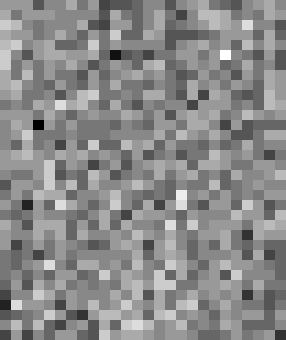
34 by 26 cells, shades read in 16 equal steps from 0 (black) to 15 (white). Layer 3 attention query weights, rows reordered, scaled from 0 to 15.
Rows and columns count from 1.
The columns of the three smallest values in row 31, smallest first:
1, 6, 25
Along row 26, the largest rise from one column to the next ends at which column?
24
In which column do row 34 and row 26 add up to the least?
26
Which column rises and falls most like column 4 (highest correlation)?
21
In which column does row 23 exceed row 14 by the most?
16
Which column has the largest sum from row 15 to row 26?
5
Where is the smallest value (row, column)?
13, 4
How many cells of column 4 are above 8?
18
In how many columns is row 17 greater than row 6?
14
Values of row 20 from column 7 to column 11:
6 8 8 9 11
